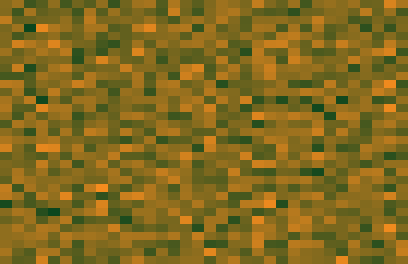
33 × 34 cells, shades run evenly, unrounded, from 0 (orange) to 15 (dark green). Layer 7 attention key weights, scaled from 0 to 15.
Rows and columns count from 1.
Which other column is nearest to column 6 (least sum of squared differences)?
12
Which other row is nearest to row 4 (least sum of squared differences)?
21
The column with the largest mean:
7
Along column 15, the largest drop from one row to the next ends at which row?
11
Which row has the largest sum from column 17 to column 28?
22
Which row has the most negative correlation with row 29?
13
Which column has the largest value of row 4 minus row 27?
3
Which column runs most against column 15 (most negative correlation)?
34
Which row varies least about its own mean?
5
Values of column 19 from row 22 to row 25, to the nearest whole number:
9 10 9 4
